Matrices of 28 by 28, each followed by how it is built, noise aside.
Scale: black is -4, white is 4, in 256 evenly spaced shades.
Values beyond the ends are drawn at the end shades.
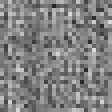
blocks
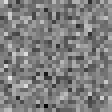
repeating rows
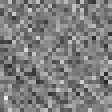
Toeplitz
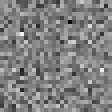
low rank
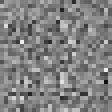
low rank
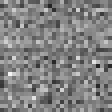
blocks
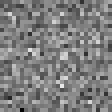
blocks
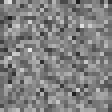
repeating rows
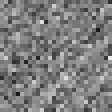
Hankel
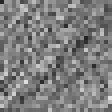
Hankel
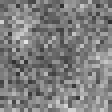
smooth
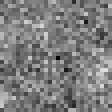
smooth
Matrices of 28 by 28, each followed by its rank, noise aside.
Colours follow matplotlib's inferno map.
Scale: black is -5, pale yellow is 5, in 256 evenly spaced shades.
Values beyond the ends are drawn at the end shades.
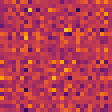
four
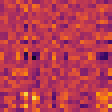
two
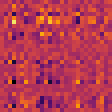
two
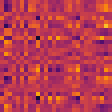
two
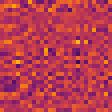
three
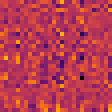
three
